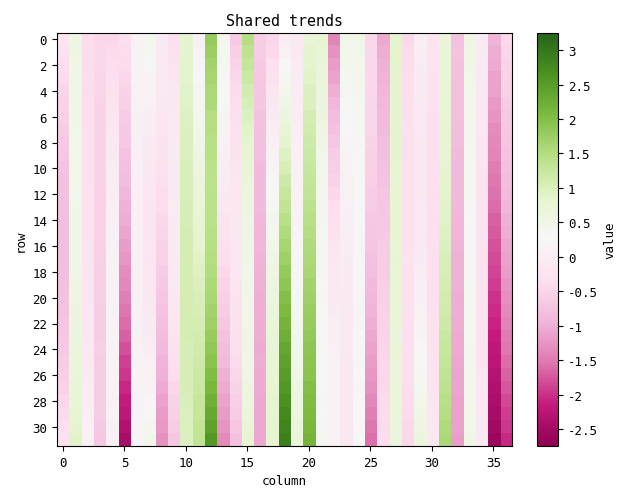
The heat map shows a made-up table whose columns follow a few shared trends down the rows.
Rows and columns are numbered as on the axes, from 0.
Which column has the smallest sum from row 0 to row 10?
35
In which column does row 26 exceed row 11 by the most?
18
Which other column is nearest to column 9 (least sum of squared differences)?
14
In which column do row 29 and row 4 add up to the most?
12
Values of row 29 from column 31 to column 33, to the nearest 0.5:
1.5 -1 0.5
